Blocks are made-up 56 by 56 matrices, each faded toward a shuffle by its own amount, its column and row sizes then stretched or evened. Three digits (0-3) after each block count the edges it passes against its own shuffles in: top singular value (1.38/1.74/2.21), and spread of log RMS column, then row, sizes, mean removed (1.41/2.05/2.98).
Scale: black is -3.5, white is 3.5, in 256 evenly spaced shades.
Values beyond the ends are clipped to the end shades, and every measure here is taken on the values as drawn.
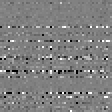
2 1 3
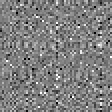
3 1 0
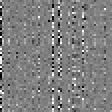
3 3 0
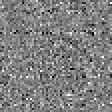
1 1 2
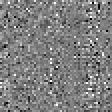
1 2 1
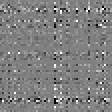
2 2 3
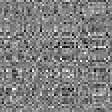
3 0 2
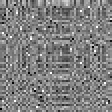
3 0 0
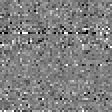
2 0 2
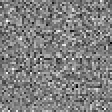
2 0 1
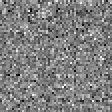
1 0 1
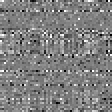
3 0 3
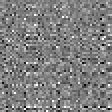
3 1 2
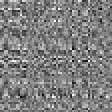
3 2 2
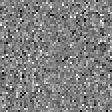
1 1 0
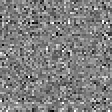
0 1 2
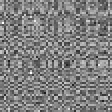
3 0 1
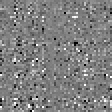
0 2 2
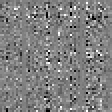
0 3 2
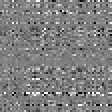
3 1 3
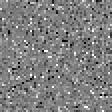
0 0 0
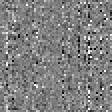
2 2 0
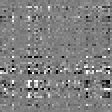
3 2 3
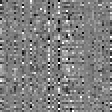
3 3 0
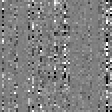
2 3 0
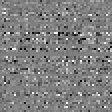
1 1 3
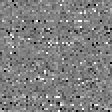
0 0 2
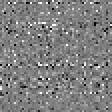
2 1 2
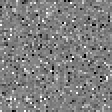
0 0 0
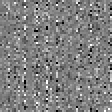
1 3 0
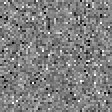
0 0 0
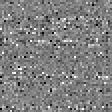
0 0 2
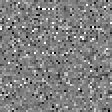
0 0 1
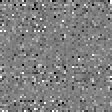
0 1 2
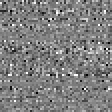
0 0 3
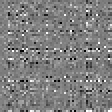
3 2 2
